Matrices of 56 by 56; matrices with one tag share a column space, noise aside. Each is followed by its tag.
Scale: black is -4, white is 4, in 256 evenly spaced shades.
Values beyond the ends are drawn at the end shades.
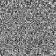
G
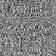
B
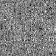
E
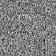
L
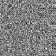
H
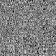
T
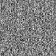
E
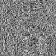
B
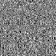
T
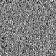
T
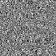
G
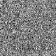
H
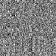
B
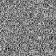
H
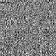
T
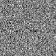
H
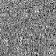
B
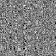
H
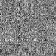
E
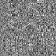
B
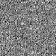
T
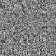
G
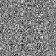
H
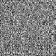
T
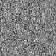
E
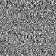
G
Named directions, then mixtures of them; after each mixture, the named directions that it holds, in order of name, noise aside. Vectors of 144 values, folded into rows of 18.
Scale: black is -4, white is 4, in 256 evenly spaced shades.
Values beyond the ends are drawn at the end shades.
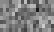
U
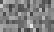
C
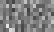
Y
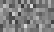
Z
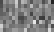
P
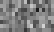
C, U.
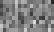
P.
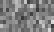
P, U.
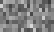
C.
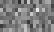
C, U, Z.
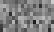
P, Z.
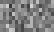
C, Y, Z.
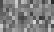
P.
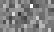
P, U, Z.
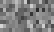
C, P, U.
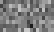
C.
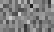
C, P, Z.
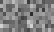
C, P, U.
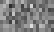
C, U, Z.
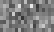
U, Z.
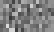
Y, Z.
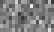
P, U, Z.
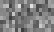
U, Y, Z.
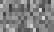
C, Y.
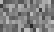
C.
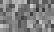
C, P, U.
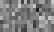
P, U, Y.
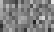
P, Y.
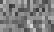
C, U.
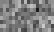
U.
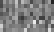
P.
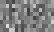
Y.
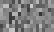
Y, Z.
